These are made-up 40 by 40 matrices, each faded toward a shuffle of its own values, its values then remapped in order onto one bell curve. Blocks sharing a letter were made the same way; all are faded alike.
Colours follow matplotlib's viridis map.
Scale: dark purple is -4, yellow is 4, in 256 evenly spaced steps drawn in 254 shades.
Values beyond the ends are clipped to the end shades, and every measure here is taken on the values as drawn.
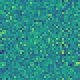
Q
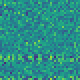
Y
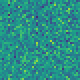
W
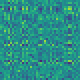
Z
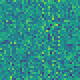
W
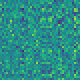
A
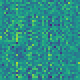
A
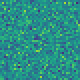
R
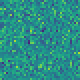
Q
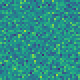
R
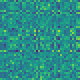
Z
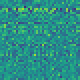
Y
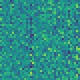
W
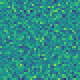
Q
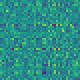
Y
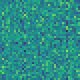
W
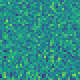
Q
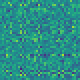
Y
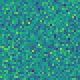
R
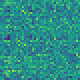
Q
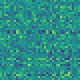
Y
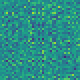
A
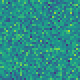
R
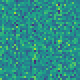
W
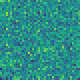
Q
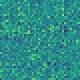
Q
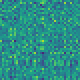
A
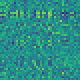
Y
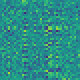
A
